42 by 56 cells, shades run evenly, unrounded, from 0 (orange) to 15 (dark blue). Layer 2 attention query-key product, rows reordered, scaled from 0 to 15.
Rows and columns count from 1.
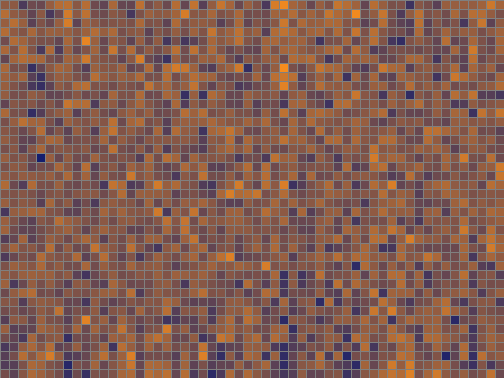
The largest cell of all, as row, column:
18, 5
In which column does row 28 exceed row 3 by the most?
43
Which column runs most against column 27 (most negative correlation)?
45
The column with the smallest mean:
42
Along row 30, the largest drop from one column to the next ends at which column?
41
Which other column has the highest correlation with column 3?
23
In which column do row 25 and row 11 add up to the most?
46
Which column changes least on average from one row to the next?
14
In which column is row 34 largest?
36
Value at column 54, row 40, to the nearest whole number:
4
